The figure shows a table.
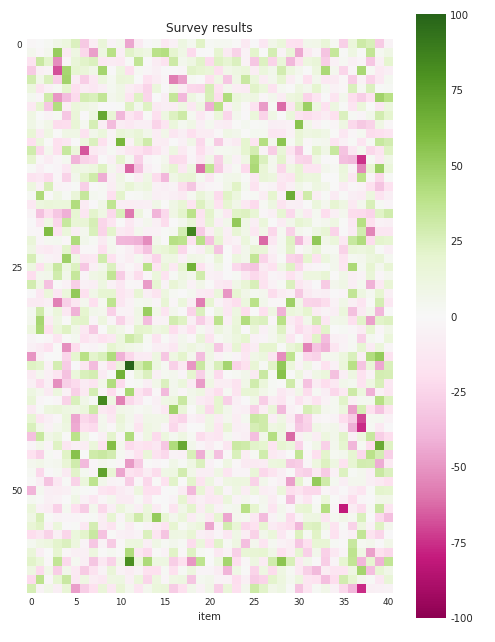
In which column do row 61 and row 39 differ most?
37
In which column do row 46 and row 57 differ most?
38
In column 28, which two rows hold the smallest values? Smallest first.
7, 35
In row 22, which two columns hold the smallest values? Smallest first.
26, 13
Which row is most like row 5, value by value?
23
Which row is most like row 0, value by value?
47
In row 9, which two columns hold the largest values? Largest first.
30, 7
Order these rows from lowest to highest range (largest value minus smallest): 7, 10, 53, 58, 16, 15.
10, 16, 15, 53, 7, 58
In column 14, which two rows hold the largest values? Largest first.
53, 1
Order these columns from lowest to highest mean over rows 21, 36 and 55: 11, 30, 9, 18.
9, 30, 18, 11
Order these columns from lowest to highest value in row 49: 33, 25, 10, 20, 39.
25, 39, 10, 20, 33
